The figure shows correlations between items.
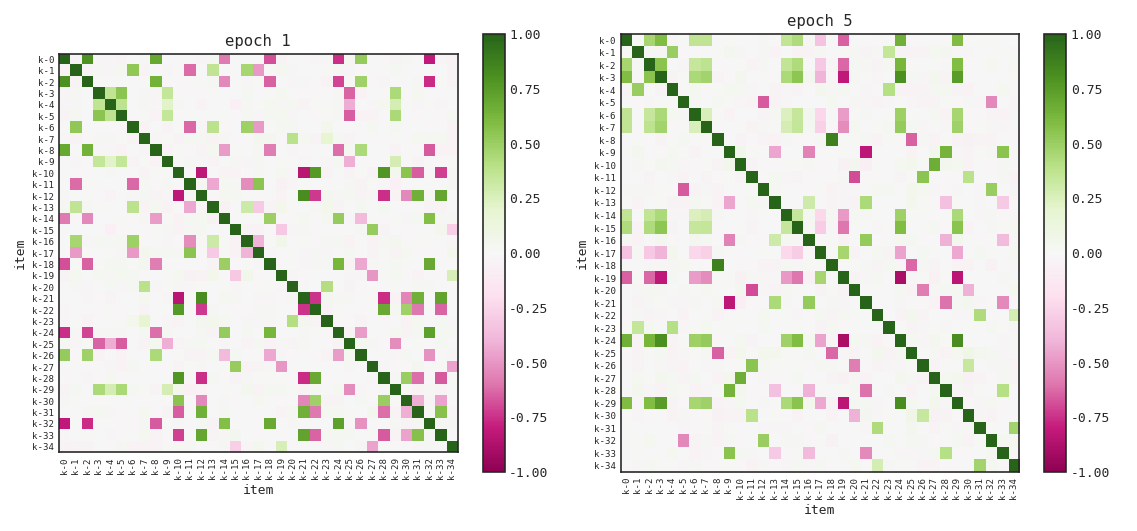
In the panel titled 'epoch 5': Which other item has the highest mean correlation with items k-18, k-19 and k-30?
k-8
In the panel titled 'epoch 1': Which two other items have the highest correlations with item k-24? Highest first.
k-32, k-18
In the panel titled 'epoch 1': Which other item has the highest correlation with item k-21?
k-12
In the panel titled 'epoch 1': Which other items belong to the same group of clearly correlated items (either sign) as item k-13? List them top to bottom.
k-1, k-6, k-11, k-16, k-17
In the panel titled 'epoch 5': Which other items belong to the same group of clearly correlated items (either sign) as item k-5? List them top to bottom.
k-12, k-32
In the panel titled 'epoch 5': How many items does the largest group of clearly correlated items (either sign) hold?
11
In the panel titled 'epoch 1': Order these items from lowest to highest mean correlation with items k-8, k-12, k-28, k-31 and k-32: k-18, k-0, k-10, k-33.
k-10, k-0, k-18, k-33
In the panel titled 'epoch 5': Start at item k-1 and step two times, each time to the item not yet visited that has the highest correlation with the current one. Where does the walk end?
k-23
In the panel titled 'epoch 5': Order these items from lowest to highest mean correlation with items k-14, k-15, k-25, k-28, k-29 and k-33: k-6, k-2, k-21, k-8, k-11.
k-21, k-8, k-11, k-6, k-2
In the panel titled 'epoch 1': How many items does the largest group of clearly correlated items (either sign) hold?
8
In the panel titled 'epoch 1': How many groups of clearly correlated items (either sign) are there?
6
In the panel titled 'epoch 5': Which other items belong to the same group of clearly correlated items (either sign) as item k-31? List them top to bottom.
k-22, k-34
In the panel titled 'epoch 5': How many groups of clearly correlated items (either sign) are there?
8
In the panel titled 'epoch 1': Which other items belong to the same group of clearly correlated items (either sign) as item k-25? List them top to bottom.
k-3, k-4, k-5, k-9, k-29
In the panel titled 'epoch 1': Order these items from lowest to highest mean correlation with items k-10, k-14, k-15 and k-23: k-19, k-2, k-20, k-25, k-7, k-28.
k-2, k-19, k-25, k-7, k-20, k-28
